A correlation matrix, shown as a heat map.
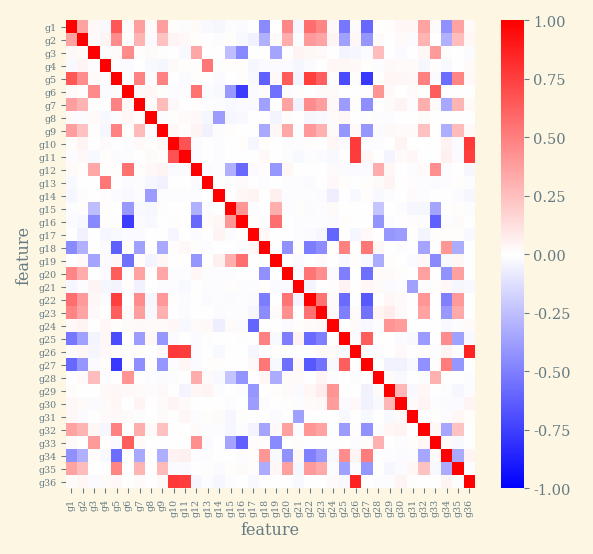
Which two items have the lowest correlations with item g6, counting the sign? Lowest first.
g16, g19
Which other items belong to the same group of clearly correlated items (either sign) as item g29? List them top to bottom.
g17, g24, g30
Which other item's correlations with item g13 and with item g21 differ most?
g4
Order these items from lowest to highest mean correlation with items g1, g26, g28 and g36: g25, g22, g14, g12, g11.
g25, g14, g12, g22, g11
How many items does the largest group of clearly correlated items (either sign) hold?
14
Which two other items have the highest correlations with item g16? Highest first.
g19, g15
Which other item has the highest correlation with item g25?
g27
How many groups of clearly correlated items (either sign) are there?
7
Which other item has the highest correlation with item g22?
g5
